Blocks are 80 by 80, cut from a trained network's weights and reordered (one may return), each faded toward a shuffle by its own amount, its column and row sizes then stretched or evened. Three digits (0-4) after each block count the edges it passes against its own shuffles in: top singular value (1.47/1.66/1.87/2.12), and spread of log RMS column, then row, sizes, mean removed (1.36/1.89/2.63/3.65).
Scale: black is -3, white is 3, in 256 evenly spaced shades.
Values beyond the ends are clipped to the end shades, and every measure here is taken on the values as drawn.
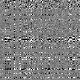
4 3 4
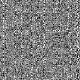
3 3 0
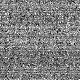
1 0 1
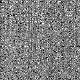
0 1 2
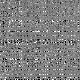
0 2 4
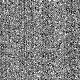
0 0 0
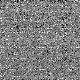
0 1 2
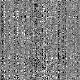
2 3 2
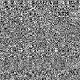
4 0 3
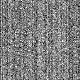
3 0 1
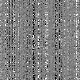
4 4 2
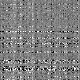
3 2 4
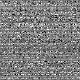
2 1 3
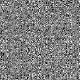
1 3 1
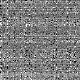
2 3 1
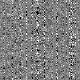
2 4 0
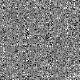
0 3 2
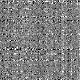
1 1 3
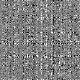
2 3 3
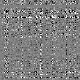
3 3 4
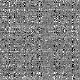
1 3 2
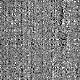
2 2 2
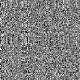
4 3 0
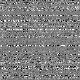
0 1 4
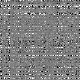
1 3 4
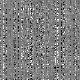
1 4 2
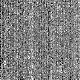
3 2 1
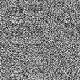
3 0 0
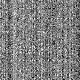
4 1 2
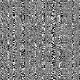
3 4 1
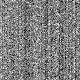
2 1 0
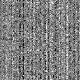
4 3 0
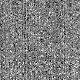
0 1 2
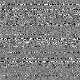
0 0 4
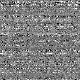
1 1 3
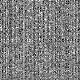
4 2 2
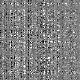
3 3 3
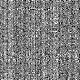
3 0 2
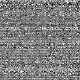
2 1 3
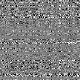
3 1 4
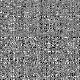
1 1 3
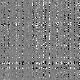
2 4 3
